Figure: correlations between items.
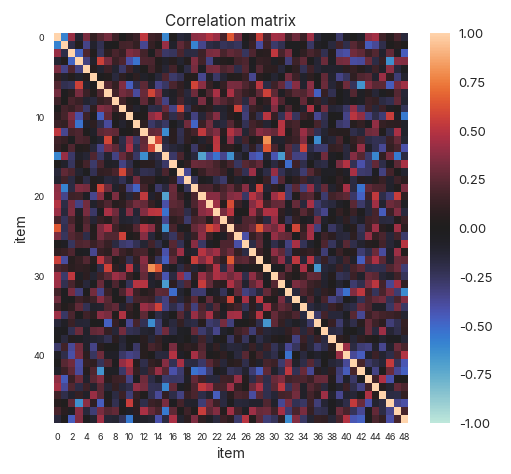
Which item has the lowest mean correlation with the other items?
15
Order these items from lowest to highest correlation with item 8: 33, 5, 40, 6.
5, 40, 33, 6
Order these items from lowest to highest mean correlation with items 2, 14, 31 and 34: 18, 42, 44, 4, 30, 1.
1, 4, 18, 44, 42, 30
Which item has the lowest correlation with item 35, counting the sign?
42
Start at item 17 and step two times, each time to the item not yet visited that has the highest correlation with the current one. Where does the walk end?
25
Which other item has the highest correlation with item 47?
20
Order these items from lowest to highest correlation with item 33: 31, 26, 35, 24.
35, 31, 26, 24
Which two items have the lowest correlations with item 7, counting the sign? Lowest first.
36, 11
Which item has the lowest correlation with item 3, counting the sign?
46
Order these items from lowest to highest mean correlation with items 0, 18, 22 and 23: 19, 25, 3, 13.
3, 25, 19, 13
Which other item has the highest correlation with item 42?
32
